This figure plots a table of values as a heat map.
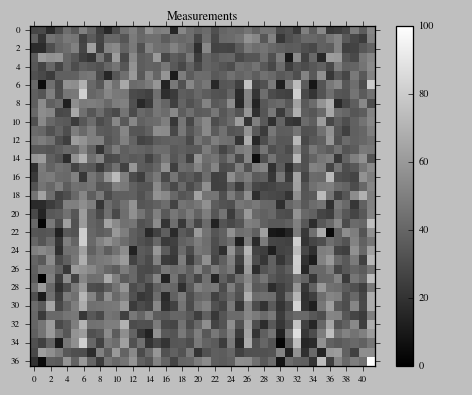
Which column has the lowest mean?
30
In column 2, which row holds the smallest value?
0
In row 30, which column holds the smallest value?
34
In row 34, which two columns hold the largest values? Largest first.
6, 32
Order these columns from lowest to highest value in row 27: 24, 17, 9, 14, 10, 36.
24, 14, 36, 17, 10, 9
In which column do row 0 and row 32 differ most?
32
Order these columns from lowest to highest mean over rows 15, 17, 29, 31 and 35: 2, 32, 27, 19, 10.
19, 27, 2, 10, 32
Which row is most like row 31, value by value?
1
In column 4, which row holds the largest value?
21
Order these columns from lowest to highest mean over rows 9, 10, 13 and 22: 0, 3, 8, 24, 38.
3, 8, 0, 38, 24
